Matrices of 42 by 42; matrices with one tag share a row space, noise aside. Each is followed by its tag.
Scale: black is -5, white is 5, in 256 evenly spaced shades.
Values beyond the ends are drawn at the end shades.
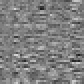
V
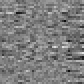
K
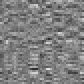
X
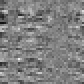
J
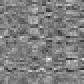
X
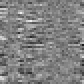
J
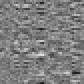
V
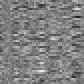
V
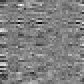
J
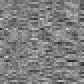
X
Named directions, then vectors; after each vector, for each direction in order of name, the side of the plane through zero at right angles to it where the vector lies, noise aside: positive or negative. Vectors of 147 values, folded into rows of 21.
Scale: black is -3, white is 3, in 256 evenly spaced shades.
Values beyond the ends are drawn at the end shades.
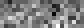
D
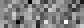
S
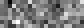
positive, negative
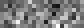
positive, negative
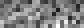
positive, positive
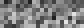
positive, positive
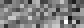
positive, positive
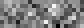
negative, positive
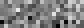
negative, negative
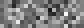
positive, negative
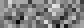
negative, positive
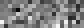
positive, positive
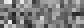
negative, negative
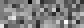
positive, positive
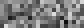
negative, negative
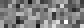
positive, positive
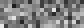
positive, positive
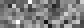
positive, negative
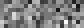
positive, positive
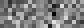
positive, negative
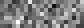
positive, negative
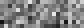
negative, negative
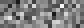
positive, negative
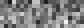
positive, positive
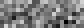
negative, negative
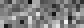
positive, positive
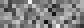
positive, negative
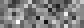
positive, negative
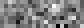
negative, positive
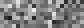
negative, positive
